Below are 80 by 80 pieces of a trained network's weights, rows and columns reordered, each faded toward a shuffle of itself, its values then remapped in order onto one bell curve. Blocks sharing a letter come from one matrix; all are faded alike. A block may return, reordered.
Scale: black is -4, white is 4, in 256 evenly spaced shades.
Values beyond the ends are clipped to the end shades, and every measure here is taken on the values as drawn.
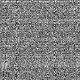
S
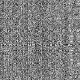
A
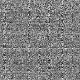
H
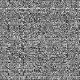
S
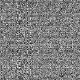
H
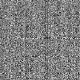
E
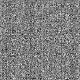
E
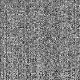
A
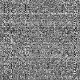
S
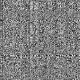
E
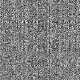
A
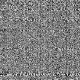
E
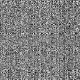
A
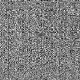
E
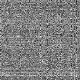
S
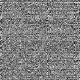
H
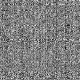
A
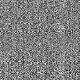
E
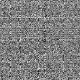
H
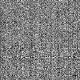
E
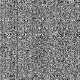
E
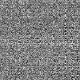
H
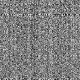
E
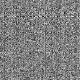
E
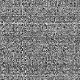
S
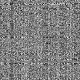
A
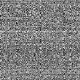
S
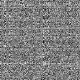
H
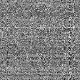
H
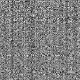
A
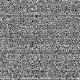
S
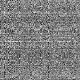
S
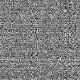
H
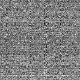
S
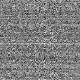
H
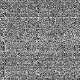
S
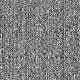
A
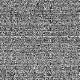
H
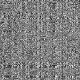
A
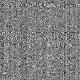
A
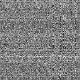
S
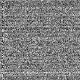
H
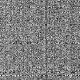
E
